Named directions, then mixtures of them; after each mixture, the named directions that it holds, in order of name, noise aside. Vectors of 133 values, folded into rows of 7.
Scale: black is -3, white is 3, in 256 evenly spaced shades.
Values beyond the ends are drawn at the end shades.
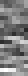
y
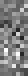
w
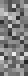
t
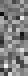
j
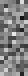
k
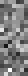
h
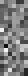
h, w.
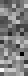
t, w, y.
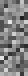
k.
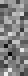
h, k.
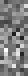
w.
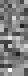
h, k, y.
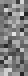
h, k.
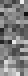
j, k, y.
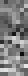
w, y.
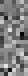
h, j.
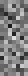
t, w.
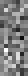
k, w.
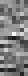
k, y.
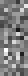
k, w.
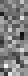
j.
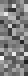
t.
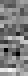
w, y.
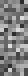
h, k.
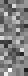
h, t, y.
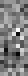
h, w.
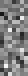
j.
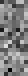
h.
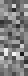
t, w.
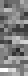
k, y.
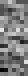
h, j, y.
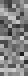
t, y.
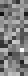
h, j, k.
